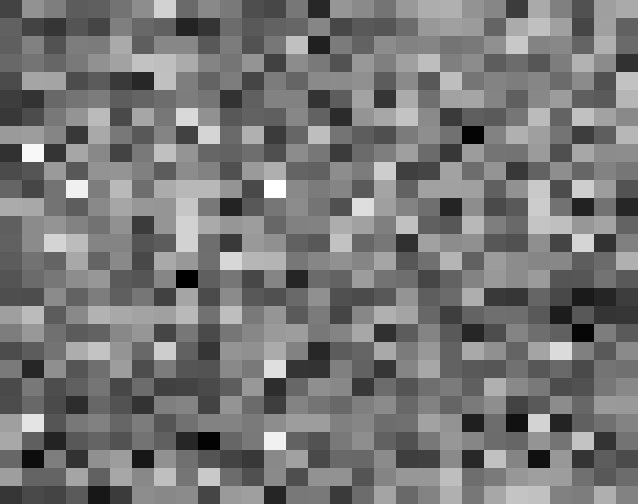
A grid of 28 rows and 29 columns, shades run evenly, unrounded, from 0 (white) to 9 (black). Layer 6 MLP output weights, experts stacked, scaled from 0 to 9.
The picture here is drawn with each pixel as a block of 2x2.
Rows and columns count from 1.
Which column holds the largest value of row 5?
7
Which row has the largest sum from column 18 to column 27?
19
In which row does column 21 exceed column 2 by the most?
9
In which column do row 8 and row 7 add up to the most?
22
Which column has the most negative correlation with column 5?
21
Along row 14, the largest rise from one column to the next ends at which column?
28
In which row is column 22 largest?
8
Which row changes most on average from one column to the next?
26
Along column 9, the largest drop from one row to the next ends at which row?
17
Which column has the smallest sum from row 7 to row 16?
25
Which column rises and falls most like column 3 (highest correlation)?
16
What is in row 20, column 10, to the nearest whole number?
7
